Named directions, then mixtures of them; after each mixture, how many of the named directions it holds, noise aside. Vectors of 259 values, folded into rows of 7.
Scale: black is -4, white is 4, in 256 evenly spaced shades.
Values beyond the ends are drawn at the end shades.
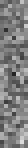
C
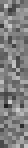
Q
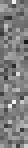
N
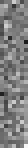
two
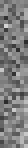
three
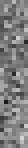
three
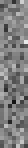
two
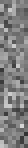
two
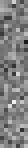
one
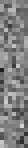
two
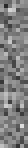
one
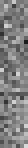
three
